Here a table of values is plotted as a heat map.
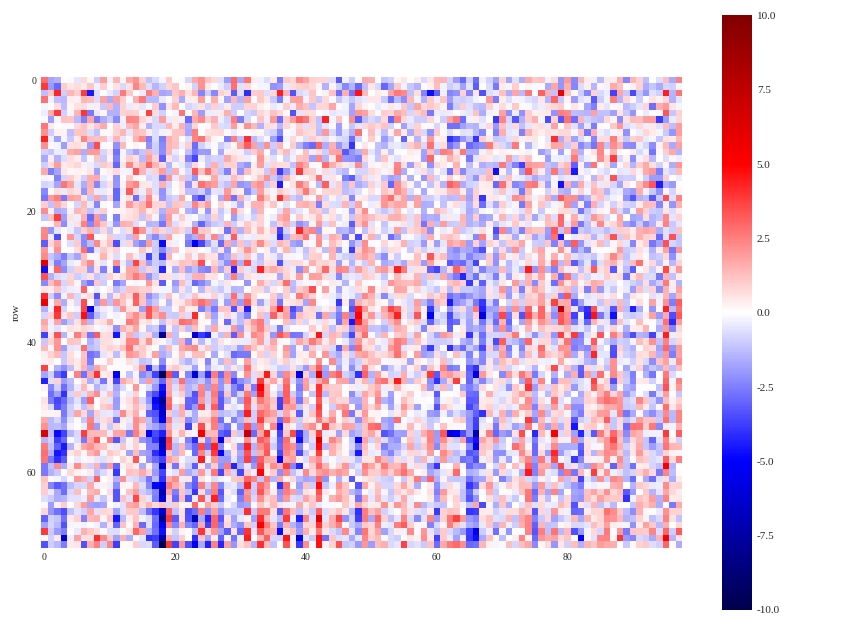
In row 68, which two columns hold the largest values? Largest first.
33, 42
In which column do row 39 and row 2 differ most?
23
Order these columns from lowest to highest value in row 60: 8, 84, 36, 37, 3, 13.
36, 8, 3, 13, 37, 84
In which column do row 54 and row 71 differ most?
0
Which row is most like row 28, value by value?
9
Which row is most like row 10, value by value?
61
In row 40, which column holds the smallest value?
69
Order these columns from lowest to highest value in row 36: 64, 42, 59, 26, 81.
59, 81, 42, 26, 64
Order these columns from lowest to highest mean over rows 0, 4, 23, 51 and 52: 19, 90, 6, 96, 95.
96, 90, 6, 19, 95
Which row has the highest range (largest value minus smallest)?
45
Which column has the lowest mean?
18
